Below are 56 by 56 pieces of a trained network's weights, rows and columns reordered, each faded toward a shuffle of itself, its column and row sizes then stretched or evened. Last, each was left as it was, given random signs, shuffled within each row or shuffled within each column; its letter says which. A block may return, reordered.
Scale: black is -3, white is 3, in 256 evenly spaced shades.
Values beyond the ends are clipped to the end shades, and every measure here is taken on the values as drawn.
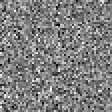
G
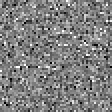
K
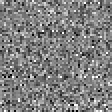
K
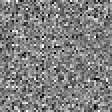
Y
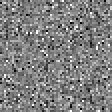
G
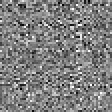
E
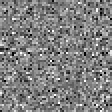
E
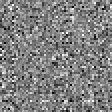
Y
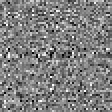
E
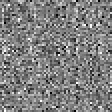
E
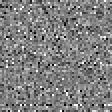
K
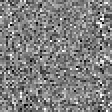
G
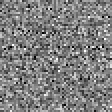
K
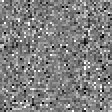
G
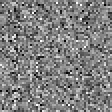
Y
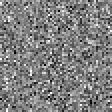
G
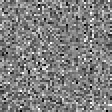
G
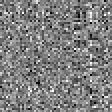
E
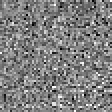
E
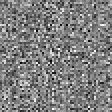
E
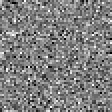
K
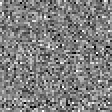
K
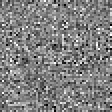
Y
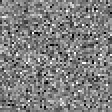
K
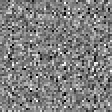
E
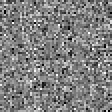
G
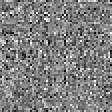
E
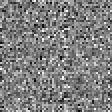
E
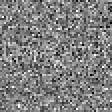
K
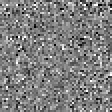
Y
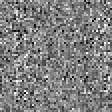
Y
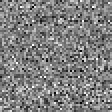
K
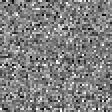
K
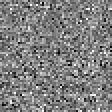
K
